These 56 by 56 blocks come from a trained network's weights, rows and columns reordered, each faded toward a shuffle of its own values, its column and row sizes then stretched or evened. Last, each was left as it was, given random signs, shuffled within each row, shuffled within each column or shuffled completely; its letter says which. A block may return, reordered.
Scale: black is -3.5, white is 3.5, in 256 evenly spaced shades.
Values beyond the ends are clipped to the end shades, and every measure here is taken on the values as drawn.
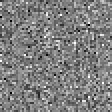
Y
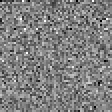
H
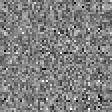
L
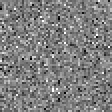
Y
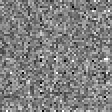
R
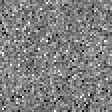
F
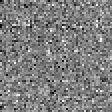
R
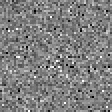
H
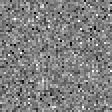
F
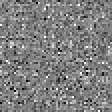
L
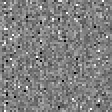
Y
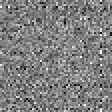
L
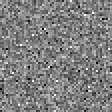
F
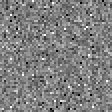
F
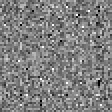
L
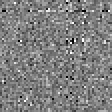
R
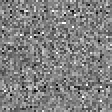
R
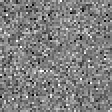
F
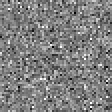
Y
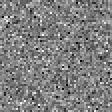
F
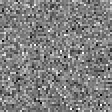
F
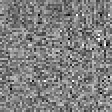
L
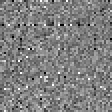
L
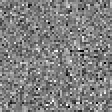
R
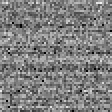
H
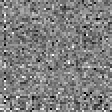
L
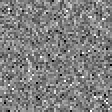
F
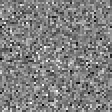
H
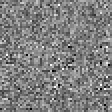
R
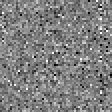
Y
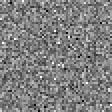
F
